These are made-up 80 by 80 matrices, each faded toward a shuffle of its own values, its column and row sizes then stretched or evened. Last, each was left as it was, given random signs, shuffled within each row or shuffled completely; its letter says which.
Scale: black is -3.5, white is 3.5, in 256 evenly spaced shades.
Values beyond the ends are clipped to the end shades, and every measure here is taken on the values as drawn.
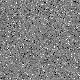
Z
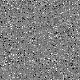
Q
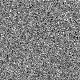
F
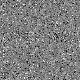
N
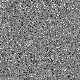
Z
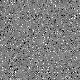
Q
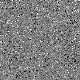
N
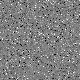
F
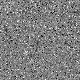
Z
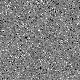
F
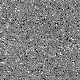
Z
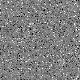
N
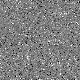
Z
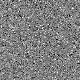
Z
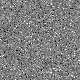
F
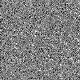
N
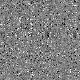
Q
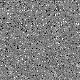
N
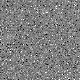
Q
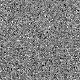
N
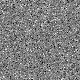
F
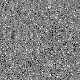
Q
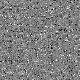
Q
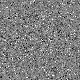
Z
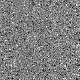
Q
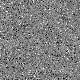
F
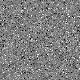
N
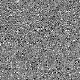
Q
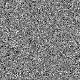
N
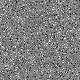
F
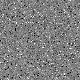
Z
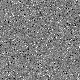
F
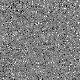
Q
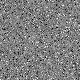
F
